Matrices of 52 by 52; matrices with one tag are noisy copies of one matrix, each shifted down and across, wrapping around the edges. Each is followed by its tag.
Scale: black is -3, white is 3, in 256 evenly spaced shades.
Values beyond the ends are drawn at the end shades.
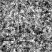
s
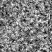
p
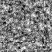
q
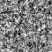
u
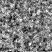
u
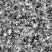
u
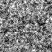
s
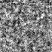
u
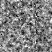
p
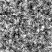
u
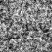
s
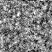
u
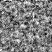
q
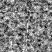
q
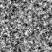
p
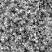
p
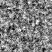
u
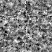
q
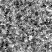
u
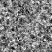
p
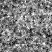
s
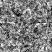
s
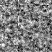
q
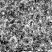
s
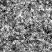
s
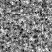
q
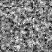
q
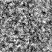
p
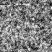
s
